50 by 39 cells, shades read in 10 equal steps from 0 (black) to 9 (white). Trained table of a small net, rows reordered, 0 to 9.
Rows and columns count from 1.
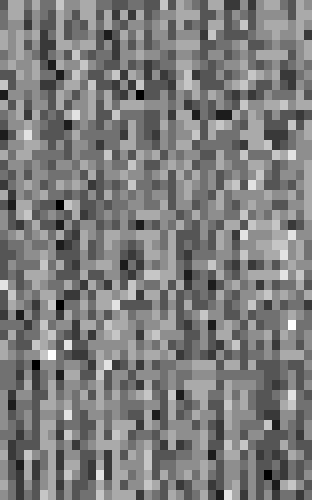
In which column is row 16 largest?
37
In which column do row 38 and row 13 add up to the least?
8
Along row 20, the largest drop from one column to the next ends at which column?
2
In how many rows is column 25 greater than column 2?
24
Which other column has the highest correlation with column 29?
26
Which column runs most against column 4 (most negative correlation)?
12
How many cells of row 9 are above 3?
21
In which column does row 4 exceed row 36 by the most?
27
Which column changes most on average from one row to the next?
9
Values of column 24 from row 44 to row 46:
5 3 4
